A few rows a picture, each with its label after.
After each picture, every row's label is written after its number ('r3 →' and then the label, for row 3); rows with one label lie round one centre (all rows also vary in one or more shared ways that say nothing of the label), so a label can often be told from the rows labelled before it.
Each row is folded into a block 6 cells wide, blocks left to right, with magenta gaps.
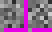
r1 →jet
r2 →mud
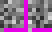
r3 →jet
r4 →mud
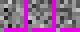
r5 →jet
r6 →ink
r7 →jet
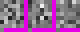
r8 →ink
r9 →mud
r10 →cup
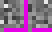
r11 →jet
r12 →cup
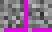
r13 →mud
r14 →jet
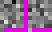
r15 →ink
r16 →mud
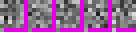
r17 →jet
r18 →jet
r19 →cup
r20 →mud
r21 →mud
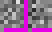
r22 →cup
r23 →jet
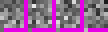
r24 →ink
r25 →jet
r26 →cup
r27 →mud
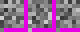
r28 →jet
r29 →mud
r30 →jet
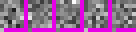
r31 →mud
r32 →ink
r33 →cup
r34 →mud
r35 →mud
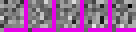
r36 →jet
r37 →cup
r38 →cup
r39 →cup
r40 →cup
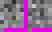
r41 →ink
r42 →jet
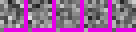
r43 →cup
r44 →ink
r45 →jet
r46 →jet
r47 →cup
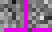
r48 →ink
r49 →cup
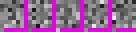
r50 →ink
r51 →jet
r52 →mud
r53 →cup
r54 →ink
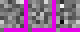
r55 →cup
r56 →cup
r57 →jet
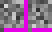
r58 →cup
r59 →ink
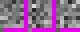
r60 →ink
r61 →jet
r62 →ink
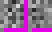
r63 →ink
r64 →jet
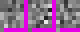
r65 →ink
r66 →mud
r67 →mud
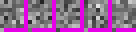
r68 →jet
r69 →ink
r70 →ink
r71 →mud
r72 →cup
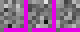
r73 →jet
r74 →cup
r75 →cup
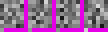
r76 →mud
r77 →cup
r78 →jet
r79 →mud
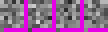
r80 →jet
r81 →jet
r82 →ink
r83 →cup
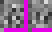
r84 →mud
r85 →cup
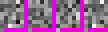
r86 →cup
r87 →jet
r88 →mud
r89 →cup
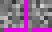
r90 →ink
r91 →mud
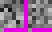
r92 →ink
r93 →jet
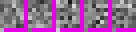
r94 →mud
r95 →ink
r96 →jet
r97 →mud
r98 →jet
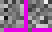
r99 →jet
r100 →cup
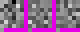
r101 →ink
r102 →mud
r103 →mud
